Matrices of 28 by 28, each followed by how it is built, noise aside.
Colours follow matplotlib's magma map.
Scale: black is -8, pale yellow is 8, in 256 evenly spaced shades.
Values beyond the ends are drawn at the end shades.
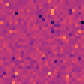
sparse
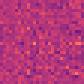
low rank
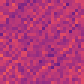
Hankel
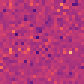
sparse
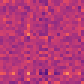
low rank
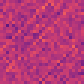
Hankel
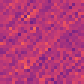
Hankel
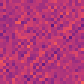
Hankel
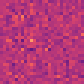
low rank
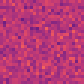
noise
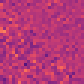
lower triangular
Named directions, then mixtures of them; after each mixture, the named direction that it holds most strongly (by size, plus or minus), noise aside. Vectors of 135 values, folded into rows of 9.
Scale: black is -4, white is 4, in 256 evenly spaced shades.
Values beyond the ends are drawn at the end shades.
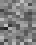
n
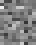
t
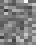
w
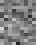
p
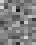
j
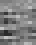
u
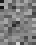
j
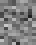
p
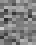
p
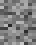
n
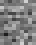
t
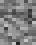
p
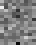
j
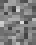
j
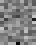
p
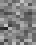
n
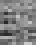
u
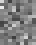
j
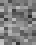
p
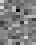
j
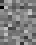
t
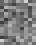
w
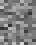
n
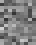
p
